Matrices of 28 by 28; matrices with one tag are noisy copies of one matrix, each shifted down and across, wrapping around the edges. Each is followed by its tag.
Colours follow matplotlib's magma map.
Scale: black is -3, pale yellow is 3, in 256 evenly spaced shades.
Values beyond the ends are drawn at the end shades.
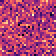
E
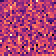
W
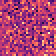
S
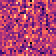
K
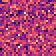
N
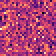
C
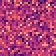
N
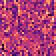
K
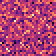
N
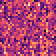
K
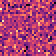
W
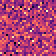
N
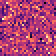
C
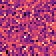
N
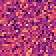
W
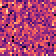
K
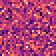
N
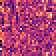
K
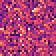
C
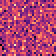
W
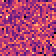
E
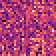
S
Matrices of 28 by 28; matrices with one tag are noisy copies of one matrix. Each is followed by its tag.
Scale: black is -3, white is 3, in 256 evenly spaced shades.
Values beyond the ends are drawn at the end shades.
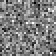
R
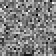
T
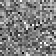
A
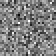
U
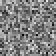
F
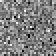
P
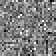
T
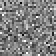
A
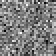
T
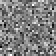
F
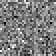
T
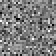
P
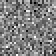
R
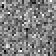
R
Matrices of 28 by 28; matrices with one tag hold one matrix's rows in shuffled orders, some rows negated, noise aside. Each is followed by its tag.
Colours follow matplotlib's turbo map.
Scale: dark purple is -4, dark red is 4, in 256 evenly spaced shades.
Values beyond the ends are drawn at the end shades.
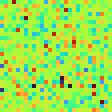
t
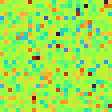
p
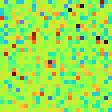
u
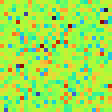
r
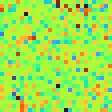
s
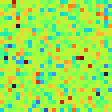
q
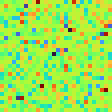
r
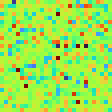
s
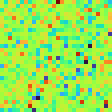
p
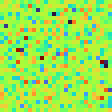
r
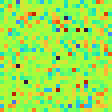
s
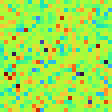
q
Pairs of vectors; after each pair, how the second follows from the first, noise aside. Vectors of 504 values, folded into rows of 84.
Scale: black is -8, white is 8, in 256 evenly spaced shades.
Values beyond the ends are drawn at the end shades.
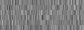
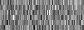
wrapped around, negated, scaled up.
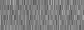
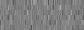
negated, partly zeroed.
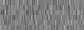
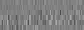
wrapped around, negated, partly zeroed.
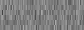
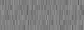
wrapped around, shrunk.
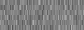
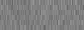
reversed, negated, shrunk.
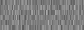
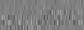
wrapped around, negated, partly zeroed.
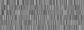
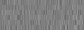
reversed, negated, shrunk.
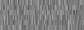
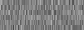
shuffled.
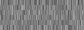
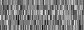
wrapped around, negated, scaled up.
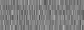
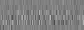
wrapped around, negated, partly zeroed.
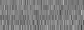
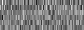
reversed, negated, scaled up.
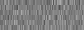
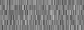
shuffled.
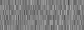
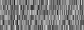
reversed, negated, scaled up.
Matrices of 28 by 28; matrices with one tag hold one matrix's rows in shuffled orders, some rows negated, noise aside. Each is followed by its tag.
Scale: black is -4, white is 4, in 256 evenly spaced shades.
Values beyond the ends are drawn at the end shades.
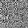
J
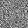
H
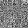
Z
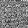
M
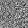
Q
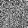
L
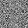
H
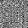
L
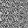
J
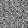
L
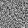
Q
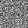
L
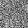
L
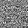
M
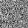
J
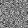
L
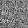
J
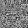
M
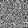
Z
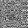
M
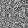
Q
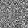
Q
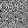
J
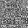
M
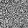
J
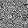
Z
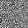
J
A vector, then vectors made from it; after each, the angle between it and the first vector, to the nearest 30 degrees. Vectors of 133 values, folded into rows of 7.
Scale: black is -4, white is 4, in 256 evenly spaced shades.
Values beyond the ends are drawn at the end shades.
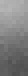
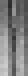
120 degrees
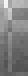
30 degrees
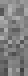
60 degrees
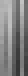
60 degrees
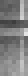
120 degrees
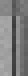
90 degrees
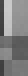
60 degrees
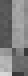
90 degrees
